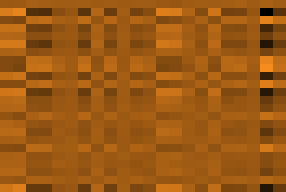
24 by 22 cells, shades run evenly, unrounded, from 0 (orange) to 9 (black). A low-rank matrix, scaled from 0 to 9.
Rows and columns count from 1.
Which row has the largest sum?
2
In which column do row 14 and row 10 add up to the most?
21
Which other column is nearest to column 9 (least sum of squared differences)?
11
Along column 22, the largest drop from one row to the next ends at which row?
3
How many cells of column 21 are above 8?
1
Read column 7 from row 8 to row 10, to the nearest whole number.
2 2 5
